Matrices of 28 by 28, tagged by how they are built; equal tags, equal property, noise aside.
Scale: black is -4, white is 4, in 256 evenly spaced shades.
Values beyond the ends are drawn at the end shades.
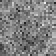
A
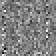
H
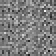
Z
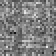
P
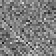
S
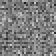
P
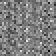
Z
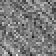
S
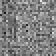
P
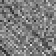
S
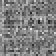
P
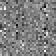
H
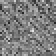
S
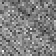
S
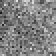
A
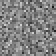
Z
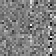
H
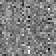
H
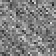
S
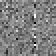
H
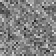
S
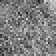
A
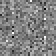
H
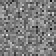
Z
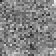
A
